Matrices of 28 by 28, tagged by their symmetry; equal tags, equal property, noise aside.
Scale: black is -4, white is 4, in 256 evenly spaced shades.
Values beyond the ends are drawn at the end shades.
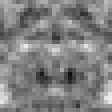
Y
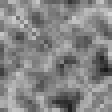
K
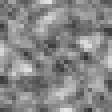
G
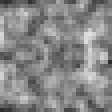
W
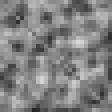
K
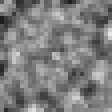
K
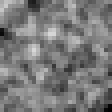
K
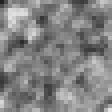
K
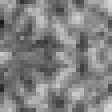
W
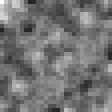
K
